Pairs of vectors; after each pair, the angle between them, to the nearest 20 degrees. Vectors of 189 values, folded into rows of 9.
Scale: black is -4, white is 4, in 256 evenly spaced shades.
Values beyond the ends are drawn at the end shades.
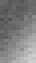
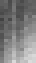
20 degrees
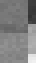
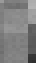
160 degrees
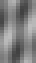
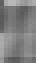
60 degrees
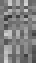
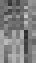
120 degrees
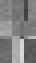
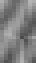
80 degrees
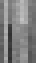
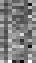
120 degrees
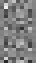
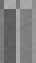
80 degrees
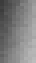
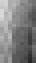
160 degrees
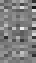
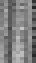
60 degrees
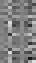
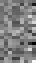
60 degrees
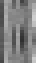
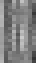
160 degrees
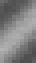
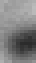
100 degrees
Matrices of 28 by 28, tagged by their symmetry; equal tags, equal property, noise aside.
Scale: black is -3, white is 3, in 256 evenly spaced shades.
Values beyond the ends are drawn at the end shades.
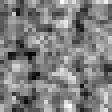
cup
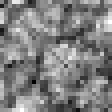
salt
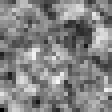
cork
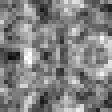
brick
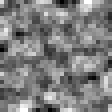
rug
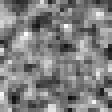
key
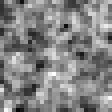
cup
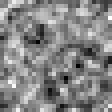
salt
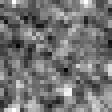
cup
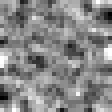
rug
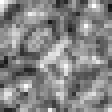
salt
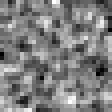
key
